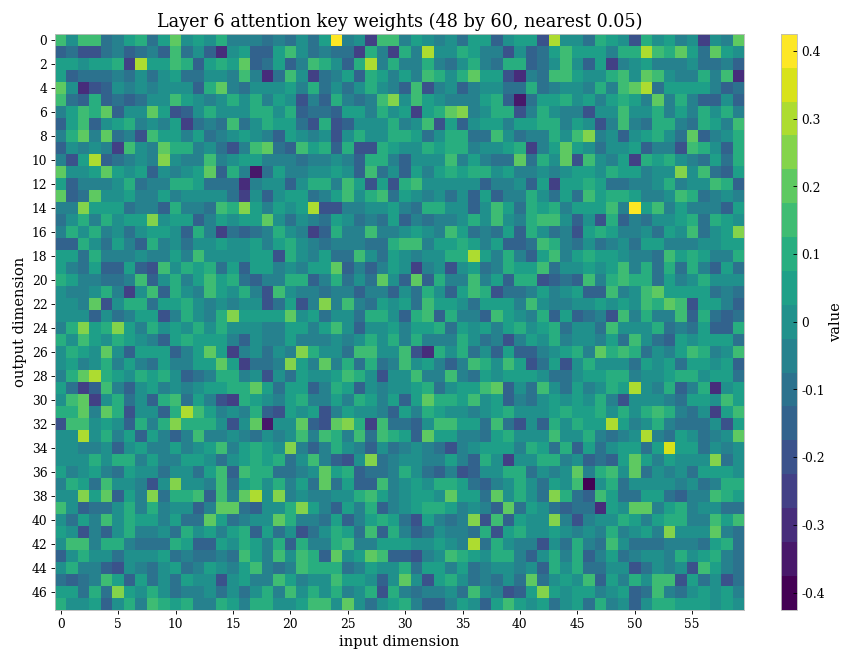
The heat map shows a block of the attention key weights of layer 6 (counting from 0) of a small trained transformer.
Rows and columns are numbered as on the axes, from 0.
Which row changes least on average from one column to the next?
17
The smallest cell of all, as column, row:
46, 37
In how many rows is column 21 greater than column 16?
20
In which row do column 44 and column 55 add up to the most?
9
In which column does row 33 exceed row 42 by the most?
51
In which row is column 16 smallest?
12
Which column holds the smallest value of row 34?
34
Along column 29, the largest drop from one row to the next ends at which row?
1
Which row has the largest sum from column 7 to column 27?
38
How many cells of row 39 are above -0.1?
43
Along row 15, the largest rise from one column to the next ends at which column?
48
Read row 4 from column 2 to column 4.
-0.3 -0.2 -0.15
